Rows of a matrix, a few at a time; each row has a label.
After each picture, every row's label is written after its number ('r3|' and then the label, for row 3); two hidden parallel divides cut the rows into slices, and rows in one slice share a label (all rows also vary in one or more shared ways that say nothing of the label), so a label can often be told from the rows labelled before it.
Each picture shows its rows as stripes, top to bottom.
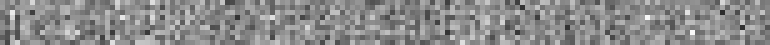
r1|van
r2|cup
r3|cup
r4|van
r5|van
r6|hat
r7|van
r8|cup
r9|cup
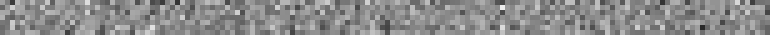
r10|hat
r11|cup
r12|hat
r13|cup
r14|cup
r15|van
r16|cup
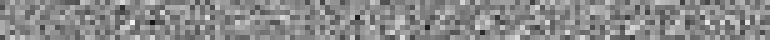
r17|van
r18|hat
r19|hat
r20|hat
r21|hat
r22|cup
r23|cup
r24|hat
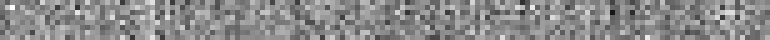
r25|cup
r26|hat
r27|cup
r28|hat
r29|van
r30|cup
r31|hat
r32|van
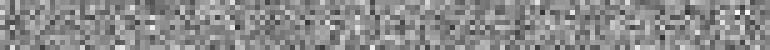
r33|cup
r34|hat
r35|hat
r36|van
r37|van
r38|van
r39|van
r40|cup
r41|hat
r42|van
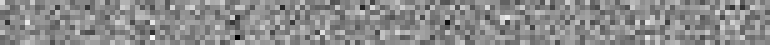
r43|cup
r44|cup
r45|cup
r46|cup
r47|van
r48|cup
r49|cup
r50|van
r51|cup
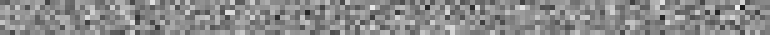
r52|van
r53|hat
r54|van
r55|hat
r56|cup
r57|hat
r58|hat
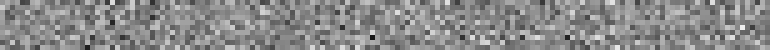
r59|hat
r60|cup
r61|cup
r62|cup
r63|van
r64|van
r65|cup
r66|hat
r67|cup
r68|van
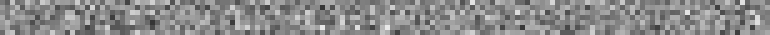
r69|cup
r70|van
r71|hat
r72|cup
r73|hat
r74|cup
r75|cup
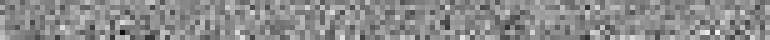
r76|cup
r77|cup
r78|cup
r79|cup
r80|van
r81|van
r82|hat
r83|van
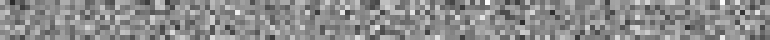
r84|van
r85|van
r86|hat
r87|van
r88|cup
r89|hat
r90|cup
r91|van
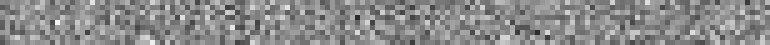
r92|van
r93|hat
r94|van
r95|hat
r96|hat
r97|cup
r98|van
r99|hat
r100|cup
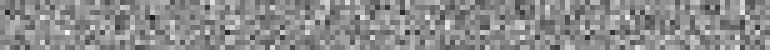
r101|van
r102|van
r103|van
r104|hat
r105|hat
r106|hat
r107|hat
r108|van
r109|van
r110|cup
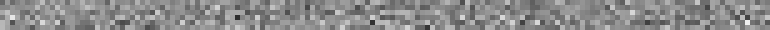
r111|cup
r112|cup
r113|cup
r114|van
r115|hat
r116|cup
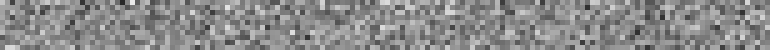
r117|hat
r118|van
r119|hat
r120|hat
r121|cup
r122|van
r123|cup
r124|cup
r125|cup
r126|hat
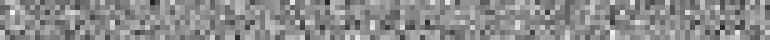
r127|hat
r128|hat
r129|cup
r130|cup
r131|hat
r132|hat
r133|van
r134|van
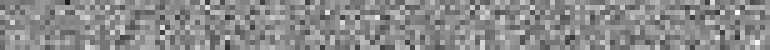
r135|van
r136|hat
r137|van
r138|hat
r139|cup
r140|van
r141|cup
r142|cup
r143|hat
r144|hat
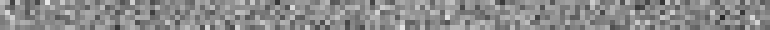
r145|hat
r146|cup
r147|hat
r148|cup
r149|cup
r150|hat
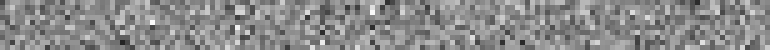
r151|hat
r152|hat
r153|hat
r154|van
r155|van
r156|hat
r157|cup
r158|hat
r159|hat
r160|van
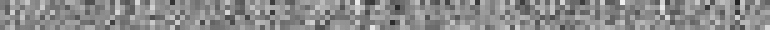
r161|van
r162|van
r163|van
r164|hat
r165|cup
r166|cup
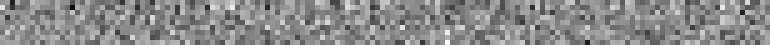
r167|hat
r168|van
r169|hat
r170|van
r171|van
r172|hat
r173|hat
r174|hat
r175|van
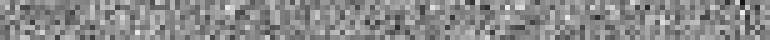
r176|cup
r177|hat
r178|van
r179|van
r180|van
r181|van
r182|cup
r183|cup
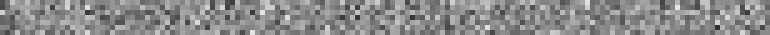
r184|hat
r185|hat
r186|van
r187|hat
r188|hat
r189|van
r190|cup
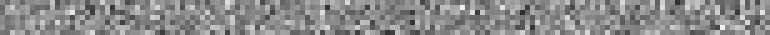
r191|van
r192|van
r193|hat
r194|van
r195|hat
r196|van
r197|hat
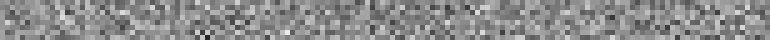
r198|hat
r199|hat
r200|van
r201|cup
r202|hat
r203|cup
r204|hat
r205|van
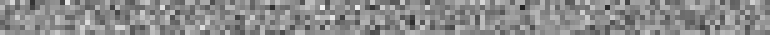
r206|cup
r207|van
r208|hat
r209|cup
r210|hat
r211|van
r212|van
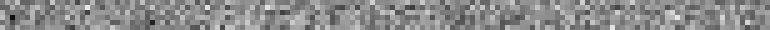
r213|cup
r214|hat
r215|van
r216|cup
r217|cup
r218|van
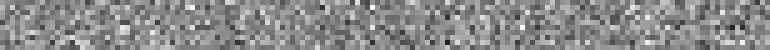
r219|van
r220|van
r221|cup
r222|van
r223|hat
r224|van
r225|van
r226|cup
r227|van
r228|cup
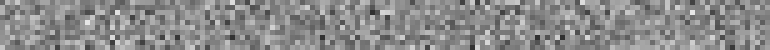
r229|hat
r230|cup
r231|van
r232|cup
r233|cup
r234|cup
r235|cup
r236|hat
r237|van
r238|van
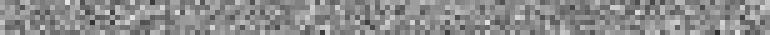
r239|hat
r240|van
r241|van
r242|hat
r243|van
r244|cup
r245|van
